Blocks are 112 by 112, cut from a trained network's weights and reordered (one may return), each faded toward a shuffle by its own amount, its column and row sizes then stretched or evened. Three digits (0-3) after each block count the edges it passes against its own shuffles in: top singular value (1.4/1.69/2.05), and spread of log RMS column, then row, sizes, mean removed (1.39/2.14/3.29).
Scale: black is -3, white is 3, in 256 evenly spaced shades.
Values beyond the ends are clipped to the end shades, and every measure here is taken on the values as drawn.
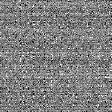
2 2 1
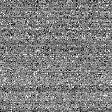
2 1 1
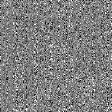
1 3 0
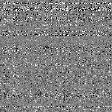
0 2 3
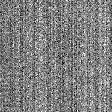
3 1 0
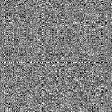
3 2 2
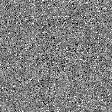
0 1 1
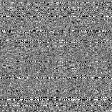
3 0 3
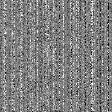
3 3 0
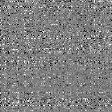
0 2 3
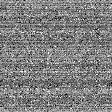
3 0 1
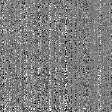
1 3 2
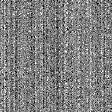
3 2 1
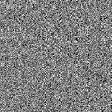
2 2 0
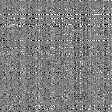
3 1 3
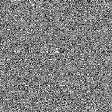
2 0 2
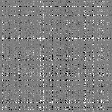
2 3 3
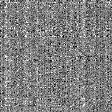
2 1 2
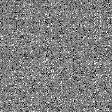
0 2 0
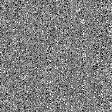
0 2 0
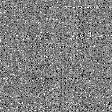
0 1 2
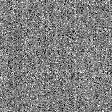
0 0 1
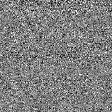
1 0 2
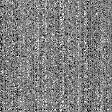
2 2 1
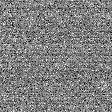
1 0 0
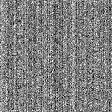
3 1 0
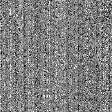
2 2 0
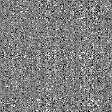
0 2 2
